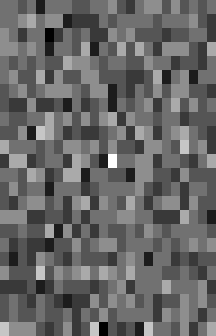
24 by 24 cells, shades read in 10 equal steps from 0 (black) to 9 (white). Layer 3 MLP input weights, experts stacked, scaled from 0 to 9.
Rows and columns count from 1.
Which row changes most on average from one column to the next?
24
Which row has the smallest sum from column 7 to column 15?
8
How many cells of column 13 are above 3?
14
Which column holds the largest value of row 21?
19
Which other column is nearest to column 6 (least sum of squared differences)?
3
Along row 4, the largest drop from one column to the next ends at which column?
11
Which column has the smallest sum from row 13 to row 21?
6
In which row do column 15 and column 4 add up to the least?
10
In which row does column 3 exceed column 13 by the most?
7
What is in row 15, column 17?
2
